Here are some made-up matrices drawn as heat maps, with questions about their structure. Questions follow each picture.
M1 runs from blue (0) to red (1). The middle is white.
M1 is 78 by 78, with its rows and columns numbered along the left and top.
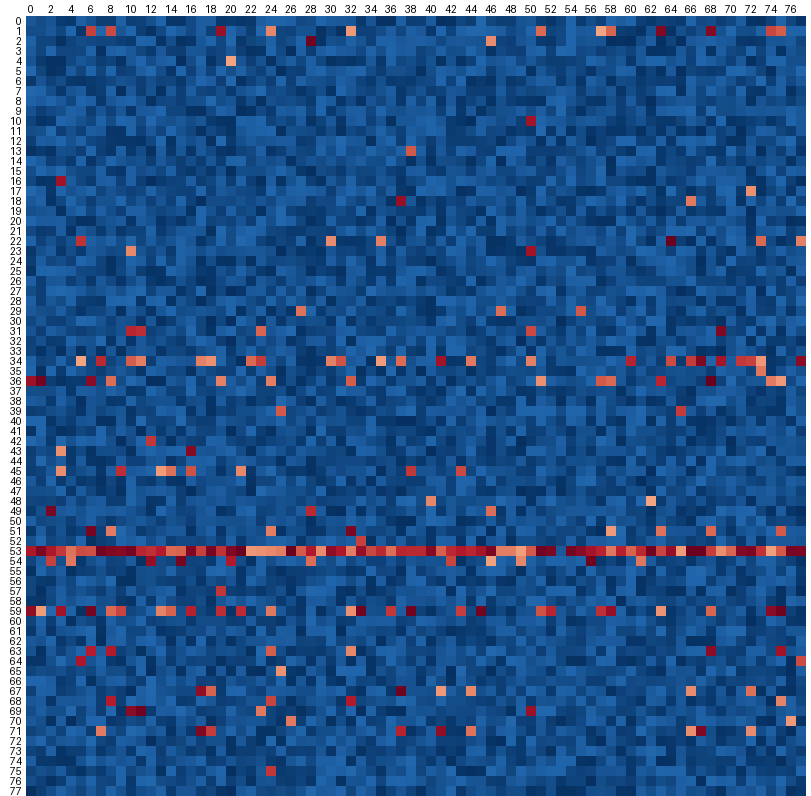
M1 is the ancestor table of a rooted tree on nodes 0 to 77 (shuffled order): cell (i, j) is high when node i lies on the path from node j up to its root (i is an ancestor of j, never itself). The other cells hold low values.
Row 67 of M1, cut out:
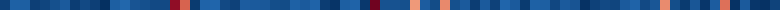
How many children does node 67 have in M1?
4
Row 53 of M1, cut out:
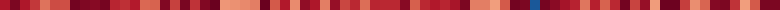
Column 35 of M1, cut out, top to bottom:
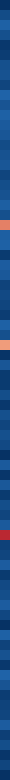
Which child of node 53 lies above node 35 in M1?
34
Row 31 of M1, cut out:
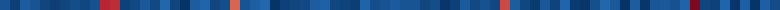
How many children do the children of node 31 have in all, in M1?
2
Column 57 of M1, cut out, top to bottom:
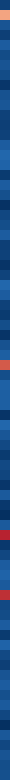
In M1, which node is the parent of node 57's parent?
36
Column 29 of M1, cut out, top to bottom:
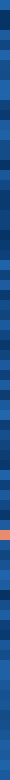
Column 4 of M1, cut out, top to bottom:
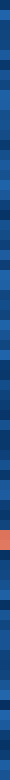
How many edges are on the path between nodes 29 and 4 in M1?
3
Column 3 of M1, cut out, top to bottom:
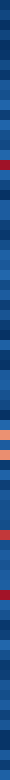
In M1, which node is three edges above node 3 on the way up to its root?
45
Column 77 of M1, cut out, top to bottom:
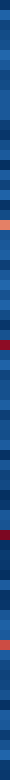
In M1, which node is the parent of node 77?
64
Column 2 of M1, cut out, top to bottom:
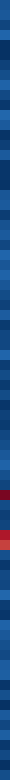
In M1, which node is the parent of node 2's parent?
54
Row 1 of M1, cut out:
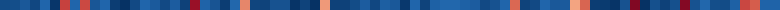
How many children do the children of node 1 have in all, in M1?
3
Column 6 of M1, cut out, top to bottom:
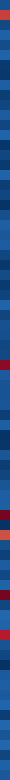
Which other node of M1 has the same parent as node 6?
68
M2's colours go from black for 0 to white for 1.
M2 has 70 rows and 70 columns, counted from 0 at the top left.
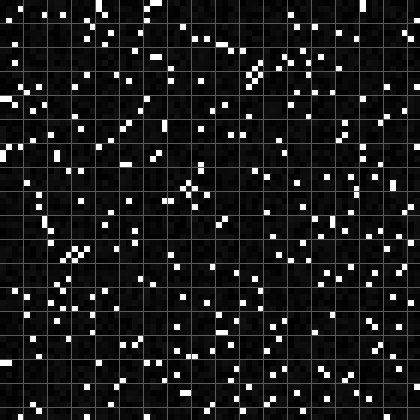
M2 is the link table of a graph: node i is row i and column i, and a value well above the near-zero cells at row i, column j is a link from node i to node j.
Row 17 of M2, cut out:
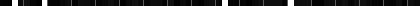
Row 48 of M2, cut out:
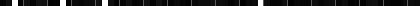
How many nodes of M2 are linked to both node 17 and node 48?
1
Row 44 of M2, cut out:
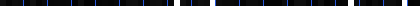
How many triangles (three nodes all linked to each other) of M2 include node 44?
3
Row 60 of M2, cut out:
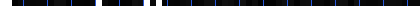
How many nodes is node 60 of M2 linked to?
5
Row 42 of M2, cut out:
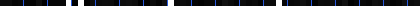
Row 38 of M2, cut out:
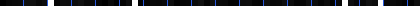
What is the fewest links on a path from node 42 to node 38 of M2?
5
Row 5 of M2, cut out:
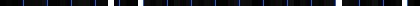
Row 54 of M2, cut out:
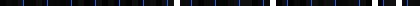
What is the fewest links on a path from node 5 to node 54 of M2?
4
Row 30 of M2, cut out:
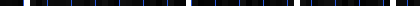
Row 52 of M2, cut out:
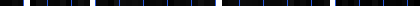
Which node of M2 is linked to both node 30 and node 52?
node 4
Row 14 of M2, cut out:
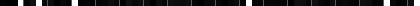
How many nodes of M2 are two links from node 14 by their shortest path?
9
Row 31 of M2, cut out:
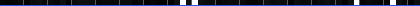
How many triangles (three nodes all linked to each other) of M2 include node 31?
3
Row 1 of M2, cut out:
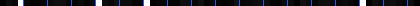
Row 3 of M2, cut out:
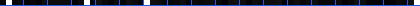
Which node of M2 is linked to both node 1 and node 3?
node 24
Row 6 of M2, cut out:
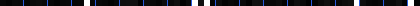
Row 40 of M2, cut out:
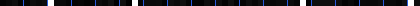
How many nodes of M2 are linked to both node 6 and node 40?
1
